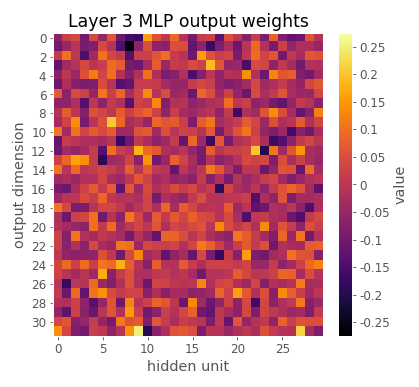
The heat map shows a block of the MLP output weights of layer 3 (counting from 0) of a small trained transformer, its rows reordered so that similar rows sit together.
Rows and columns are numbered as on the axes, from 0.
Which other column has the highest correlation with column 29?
7
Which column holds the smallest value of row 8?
20
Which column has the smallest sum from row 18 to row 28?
1
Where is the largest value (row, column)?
31, 9
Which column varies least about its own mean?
14
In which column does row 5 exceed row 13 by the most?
5
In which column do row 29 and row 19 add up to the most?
8
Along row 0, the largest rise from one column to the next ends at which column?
10
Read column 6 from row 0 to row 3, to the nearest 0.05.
0.05 0 0.05 0.1
